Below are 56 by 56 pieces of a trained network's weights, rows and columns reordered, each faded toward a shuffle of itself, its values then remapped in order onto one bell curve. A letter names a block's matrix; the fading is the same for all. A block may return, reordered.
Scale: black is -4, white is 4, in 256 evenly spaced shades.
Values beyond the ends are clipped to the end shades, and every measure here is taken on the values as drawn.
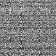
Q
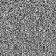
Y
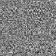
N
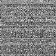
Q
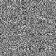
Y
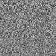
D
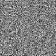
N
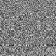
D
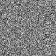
Y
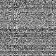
Q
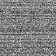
Q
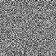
N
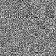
N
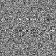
N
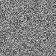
D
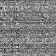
Q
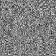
Y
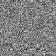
N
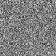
Y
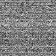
Q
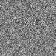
Y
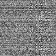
Q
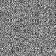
Y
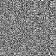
Y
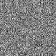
Y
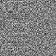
N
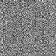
Y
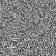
Y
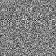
D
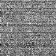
Q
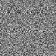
N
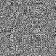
N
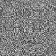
Y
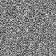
Y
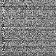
Q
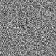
D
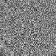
N
